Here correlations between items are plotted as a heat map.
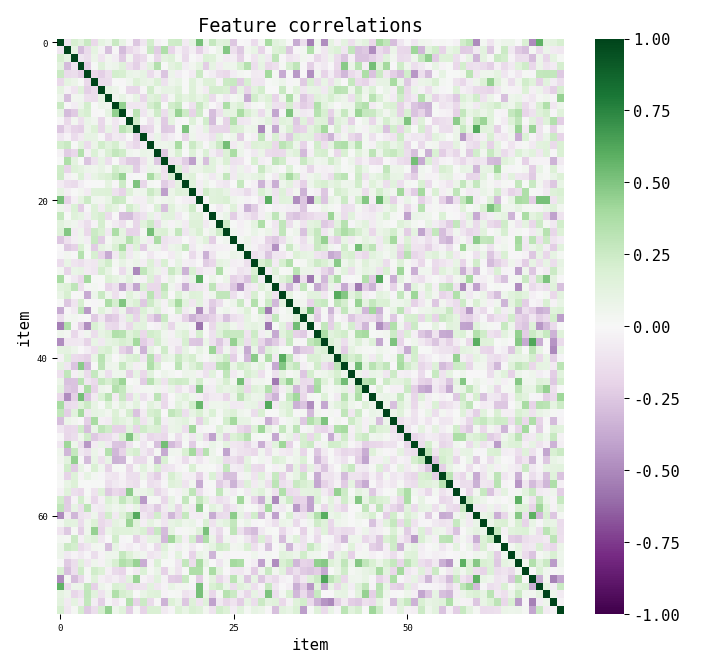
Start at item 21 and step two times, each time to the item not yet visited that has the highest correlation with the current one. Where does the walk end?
5
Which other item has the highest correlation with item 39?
22
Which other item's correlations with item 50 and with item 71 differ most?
66
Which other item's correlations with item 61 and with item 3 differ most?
45
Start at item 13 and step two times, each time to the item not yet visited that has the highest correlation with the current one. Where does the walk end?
1
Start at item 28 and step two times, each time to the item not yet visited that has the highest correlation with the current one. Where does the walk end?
32
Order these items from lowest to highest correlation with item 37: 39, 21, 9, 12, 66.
12, 21, 39, 9, 66
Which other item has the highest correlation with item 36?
34
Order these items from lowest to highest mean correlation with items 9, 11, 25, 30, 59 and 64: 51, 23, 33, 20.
51, 23, 33, 20
